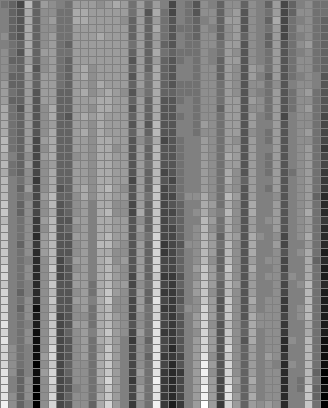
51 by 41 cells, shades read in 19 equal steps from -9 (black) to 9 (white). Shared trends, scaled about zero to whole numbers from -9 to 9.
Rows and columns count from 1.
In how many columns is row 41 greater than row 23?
13
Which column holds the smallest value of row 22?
41
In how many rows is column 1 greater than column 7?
28
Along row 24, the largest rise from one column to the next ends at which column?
20
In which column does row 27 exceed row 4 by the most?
1
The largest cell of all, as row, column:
51, 26
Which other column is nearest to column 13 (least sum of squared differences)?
32
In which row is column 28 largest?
27
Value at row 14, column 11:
2
